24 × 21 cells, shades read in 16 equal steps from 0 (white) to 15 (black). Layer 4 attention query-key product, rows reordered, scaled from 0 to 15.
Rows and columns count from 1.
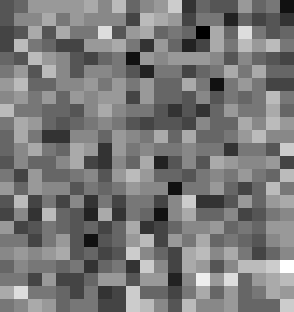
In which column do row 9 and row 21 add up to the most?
13
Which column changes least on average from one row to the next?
6
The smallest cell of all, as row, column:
21, 21
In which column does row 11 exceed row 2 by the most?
4
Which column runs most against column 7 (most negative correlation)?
14
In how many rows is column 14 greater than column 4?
11
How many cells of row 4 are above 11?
2
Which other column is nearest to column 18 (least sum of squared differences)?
19
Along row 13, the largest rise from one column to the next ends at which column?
12
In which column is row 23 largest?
8
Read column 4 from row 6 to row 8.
4 9 6
